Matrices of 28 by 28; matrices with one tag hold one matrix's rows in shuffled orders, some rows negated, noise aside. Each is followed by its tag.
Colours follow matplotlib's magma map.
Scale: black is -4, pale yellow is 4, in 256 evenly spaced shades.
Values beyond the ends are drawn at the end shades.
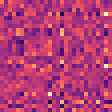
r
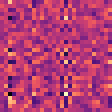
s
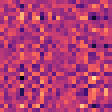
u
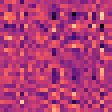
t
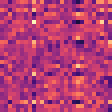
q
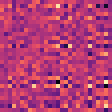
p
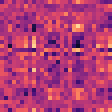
q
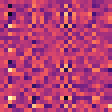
s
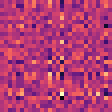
r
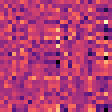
p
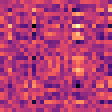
q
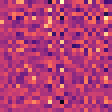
r
